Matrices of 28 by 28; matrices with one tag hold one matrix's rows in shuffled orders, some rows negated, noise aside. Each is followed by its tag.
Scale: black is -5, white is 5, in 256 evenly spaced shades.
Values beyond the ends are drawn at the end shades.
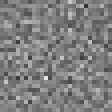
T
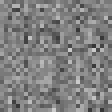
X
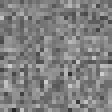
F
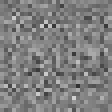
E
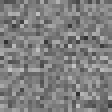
F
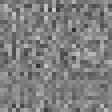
E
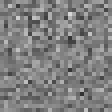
T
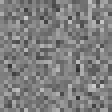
X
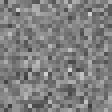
T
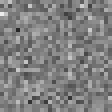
T
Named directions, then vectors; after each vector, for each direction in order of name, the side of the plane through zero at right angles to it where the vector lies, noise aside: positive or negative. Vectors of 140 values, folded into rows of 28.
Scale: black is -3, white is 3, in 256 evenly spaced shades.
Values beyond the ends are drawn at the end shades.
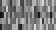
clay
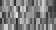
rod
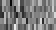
positive, negative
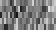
positive, negative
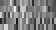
negative, positive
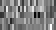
positive, positive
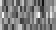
negative, negative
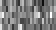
negative, negative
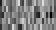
positive, positive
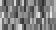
negative, negative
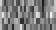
negative, negative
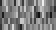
positive, positive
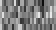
negative, negative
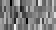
positive, negative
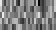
negative, negative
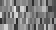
negative, positive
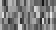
negative, negative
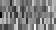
positive, negative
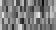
negative, negative
